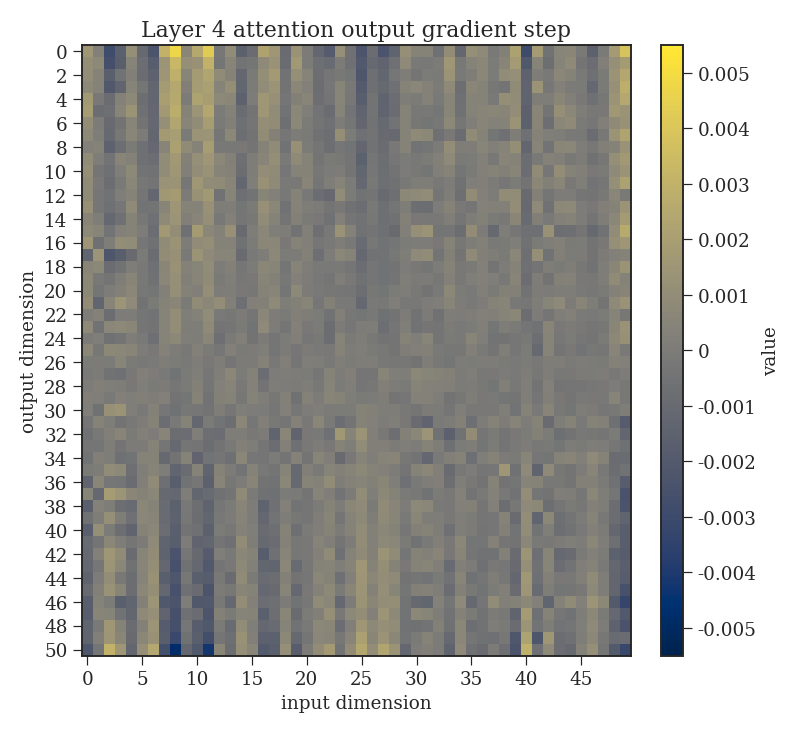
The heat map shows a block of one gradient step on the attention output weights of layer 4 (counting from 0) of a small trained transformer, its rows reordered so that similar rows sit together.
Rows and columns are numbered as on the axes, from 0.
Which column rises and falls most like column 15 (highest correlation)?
22
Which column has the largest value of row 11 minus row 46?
49
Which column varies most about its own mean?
8
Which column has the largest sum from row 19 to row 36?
3
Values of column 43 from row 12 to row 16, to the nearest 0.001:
0 0.001 0 -0.001 0
